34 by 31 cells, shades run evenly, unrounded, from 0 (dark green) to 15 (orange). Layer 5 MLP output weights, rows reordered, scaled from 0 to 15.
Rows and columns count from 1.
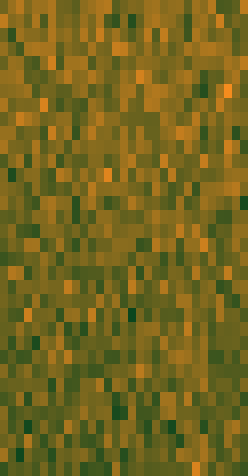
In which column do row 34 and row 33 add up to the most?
25
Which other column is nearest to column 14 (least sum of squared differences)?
31
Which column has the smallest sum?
10
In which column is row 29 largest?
24
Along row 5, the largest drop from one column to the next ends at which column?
8
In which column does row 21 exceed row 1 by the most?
9
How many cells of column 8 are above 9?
3
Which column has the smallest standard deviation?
27
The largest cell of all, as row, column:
7, 29
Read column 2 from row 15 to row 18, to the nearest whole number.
6 5 8 7
